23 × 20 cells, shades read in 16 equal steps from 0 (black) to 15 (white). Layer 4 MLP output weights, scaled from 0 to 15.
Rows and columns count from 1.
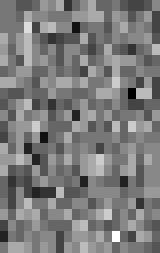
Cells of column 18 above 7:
10
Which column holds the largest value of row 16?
13
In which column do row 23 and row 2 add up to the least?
20
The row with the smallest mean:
17
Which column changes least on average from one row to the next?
2
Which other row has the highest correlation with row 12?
21
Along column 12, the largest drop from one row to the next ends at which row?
12
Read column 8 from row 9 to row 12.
7 6 7 6
